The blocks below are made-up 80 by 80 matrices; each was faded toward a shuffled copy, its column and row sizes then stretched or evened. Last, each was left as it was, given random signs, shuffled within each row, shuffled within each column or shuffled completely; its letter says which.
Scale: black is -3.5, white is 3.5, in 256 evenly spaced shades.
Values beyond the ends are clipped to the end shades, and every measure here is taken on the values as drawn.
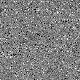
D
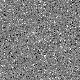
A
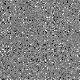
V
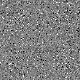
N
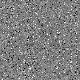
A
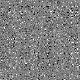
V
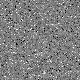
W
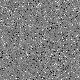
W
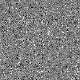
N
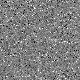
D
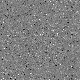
W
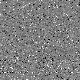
D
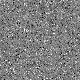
W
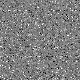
D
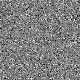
D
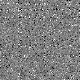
N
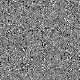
N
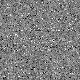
D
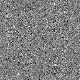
A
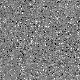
N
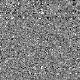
V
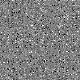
N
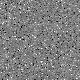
W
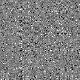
V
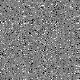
V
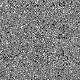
N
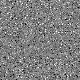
D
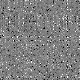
V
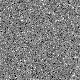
W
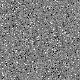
A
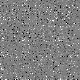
V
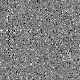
N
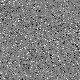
W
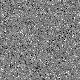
W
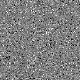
V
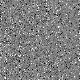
A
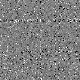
V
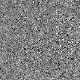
N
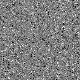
A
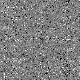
N
